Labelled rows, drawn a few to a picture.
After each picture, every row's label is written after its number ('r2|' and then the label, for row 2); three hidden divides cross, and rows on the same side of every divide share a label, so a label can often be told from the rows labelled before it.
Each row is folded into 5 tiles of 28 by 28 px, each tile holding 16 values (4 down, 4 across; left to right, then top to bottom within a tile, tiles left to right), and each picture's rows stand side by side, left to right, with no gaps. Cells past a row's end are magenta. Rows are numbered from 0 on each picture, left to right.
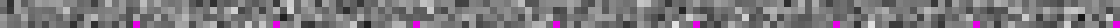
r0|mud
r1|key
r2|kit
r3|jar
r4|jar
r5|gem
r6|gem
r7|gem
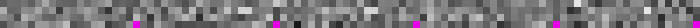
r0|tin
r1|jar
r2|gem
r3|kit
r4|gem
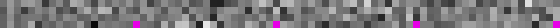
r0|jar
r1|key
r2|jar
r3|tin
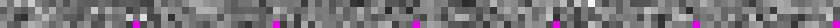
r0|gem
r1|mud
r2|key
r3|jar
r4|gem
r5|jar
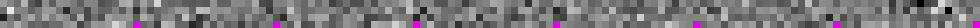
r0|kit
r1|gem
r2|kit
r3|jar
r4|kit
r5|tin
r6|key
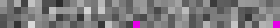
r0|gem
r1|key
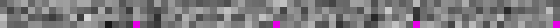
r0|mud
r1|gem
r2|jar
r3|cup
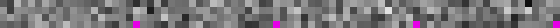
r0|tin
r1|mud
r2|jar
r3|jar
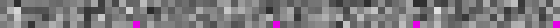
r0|cup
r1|gem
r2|key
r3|cup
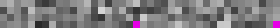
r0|jar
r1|mud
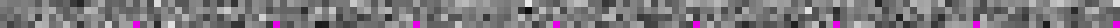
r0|key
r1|gem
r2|jar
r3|tin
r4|jar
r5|jar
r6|jar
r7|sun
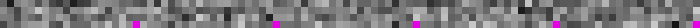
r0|key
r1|cup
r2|tin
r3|tin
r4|tin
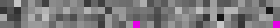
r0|gem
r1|gem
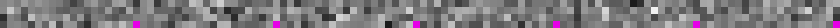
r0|kit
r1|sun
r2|cup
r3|gem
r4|key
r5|jar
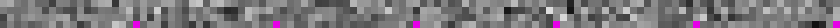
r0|kit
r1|sun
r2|jar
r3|cup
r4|mud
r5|mud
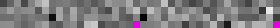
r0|tin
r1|kit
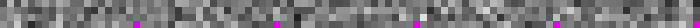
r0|cup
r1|tin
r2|gem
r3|mud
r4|kit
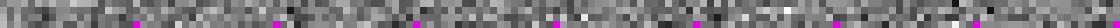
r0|sun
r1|tin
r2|mud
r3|jar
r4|mud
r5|gem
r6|kit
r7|mud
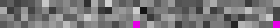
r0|tin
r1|jar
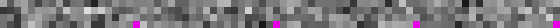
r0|gem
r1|sun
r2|kit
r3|jar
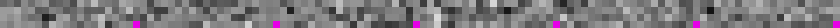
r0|cup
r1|key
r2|mud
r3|cup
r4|mud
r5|mud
